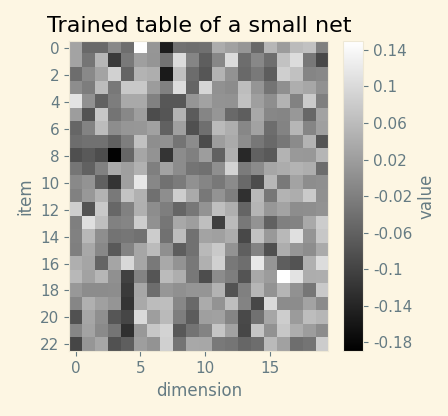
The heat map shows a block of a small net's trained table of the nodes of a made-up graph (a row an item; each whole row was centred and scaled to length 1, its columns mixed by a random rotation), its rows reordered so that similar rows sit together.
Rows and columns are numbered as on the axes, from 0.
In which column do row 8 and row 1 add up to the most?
12
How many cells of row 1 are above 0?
8
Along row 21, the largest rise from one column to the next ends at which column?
14
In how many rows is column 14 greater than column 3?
19
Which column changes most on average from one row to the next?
3
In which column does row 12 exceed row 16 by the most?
2
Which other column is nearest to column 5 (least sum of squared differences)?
18
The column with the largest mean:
5
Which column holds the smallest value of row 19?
4
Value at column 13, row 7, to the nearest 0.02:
0
